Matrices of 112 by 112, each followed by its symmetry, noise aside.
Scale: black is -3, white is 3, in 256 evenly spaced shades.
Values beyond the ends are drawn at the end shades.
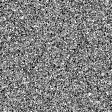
same after a half turn.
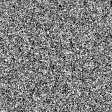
antisymmetric.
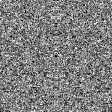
mirrored left to right.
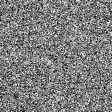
symmetric across the other diagonal.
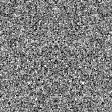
mirrored left to right.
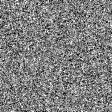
antisymmetric.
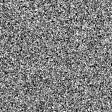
antisymmetric.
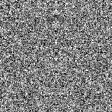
mirrored left to right.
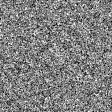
symmetric across the other diagonal.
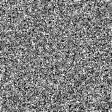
symmetric.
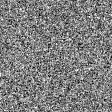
antisymmetric.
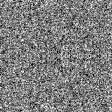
mirrored top to bottom.
